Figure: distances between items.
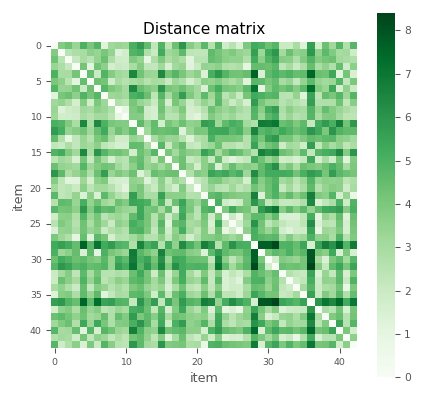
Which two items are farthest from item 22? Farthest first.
36, 28
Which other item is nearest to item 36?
28
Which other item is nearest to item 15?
11
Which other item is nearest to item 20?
10
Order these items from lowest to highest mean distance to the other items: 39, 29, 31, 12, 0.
0, 39, 29, 12, 31
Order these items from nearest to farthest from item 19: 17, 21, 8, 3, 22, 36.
3, 8, 21, 17, 22, 36
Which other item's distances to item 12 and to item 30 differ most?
18
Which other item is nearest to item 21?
42
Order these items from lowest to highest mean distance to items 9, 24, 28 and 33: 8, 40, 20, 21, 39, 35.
20, 35, 8, 39, 21, 40
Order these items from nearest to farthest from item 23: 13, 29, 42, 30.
13, 42, 29, 30
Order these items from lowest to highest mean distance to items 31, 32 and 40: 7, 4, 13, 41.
41, 4, 7, 13
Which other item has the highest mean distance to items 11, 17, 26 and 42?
31
